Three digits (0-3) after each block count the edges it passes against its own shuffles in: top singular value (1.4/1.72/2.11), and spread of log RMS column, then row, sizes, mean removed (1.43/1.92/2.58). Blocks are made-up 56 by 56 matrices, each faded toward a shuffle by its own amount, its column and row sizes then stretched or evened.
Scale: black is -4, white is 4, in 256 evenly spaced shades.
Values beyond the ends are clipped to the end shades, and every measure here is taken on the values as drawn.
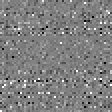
2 1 3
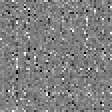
1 2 1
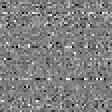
2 0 3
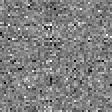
2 1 1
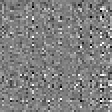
2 3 2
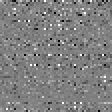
0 1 3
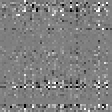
3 2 3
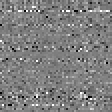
2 0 3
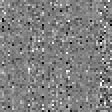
0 3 0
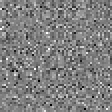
3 0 1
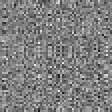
3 2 0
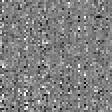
0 3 1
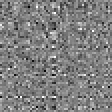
3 2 2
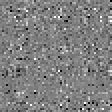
2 1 2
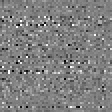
0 1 3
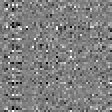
3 2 2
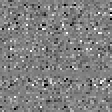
0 0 3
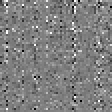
2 3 1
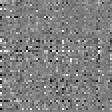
2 2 3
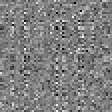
3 2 1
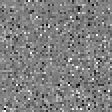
0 1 1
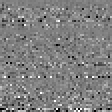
2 0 3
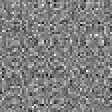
3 1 0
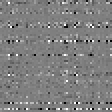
3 2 3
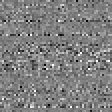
2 0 3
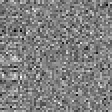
2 1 0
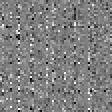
0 3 1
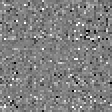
0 1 2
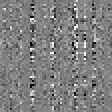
3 3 2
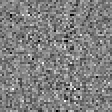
1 1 1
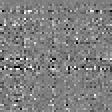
2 2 3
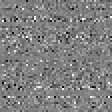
0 0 3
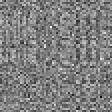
3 1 0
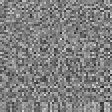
3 1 1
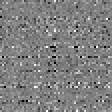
1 1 3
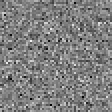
1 0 1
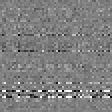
3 0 3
